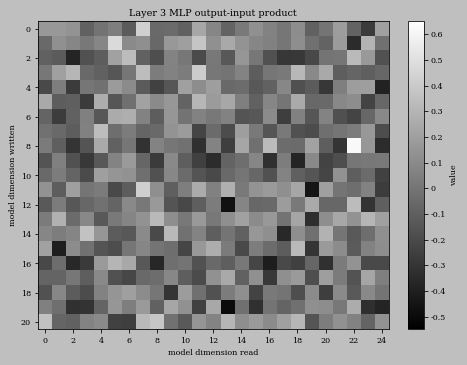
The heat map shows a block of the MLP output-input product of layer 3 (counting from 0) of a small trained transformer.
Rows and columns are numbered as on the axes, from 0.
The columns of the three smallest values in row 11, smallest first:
19, 24, 5
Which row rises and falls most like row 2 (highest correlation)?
16
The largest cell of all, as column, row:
22, 8
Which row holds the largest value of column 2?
3
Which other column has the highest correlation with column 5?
6
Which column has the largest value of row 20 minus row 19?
13
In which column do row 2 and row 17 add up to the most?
23
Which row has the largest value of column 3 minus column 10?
14
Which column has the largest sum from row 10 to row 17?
18
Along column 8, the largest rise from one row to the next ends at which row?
20
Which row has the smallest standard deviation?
10
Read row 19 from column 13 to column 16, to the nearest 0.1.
-0.5 0 -0.3 0
